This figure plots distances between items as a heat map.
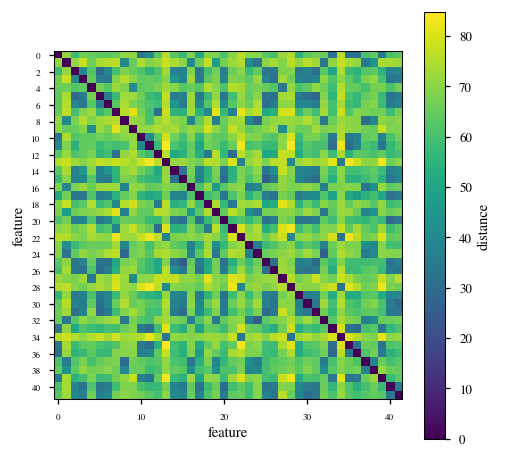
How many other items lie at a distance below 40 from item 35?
6
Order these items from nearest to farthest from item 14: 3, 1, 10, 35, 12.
3, 12, 35, 10, 1
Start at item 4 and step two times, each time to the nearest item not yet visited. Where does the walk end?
9
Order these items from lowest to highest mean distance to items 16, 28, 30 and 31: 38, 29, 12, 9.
29, 38, 12, 9
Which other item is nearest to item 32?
24
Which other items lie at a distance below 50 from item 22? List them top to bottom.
13, 28, 34
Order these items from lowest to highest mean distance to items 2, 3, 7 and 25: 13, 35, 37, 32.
35, 37, 32, 13
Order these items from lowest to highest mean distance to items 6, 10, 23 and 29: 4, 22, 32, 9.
32, 4, 9, 22
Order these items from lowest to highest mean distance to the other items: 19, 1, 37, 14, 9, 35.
14, 37, 35, 19, 1, 9
